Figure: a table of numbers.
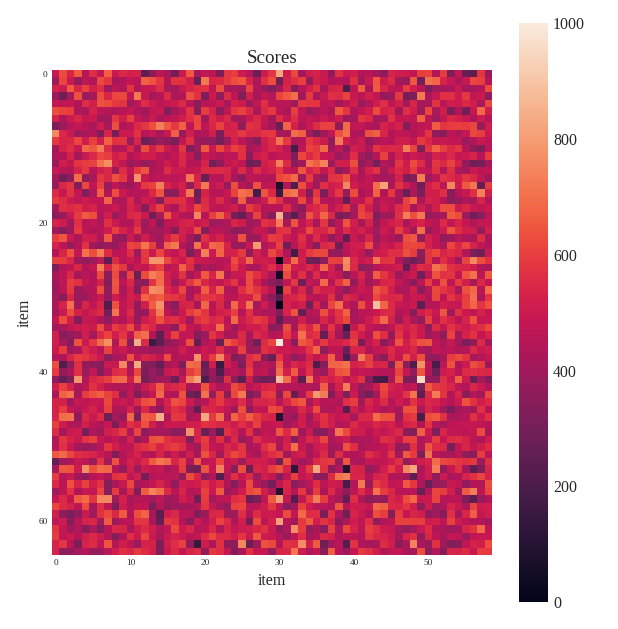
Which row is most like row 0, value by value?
9
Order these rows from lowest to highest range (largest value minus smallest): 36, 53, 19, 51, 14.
51, 14, 19, 53, 36
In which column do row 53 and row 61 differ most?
32
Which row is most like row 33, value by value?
42
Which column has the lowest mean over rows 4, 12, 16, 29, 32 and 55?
30
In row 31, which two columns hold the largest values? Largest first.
43, 14
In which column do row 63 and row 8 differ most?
39
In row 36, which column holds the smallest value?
13
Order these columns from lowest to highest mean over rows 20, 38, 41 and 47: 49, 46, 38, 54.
38, 46, 54, 49
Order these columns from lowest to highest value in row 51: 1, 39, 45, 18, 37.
37, 39, 18, 45, 1
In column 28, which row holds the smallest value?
41
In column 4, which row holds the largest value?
53
